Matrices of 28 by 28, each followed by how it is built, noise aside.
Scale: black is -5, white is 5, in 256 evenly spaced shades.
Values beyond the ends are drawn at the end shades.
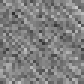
Toeplitz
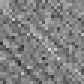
Toeplitz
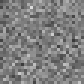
noise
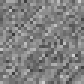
Hankel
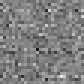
uneven rows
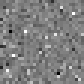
sparse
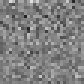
uneven rows
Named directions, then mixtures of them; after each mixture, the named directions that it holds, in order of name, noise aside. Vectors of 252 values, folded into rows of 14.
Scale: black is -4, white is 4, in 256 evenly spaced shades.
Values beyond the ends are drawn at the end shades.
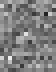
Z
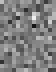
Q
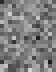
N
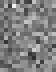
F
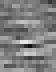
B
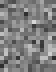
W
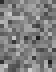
N.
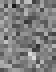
F.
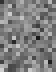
N.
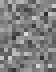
Q, Z.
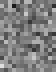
F, W.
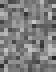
W.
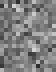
F, Z.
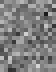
N, Z.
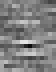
B.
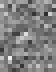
Z.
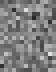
Q, W.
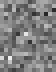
Z.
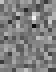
Q.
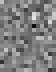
Q.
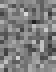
W.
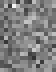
F.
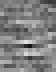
B.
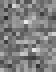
B, F.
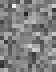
F, W.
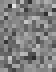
F, Z.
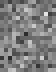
Q, Z.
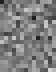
N, Q.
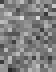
N, Z.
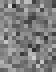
F.
